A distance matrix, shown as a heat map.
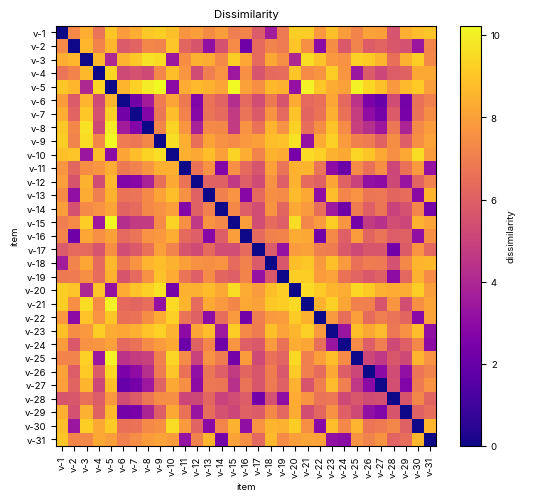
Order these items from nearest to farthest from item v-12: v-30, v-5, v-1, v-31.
v-30, v-31, v-1, v-5
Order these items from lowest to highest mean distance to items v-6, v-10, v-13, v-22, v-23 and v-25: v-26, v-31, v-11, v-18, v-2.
v-2, v-26, v-11, v-31, v-18
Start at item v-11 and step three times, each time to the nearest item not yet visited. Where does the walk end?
v-31
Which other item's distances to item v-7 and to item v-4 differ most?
v-29
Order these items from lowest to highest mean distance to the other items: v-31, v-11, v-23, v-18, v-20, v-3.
v-11, v-31, v-18, v-23, v-3, v-20
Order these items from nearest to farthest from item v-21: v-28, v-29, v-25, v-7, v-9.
v-9, v-29, v-7, v-25, v-28
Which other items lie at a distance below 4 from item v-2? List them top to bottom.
v-13, v-16, v-22, v-30
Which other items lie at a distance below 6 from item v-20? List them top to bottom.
v-3, v-5, v-10
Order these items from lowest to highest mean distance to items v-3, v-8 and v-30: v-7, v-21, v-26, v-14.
v-7, v-26, v-14, v-21
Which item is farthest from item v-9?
v-5
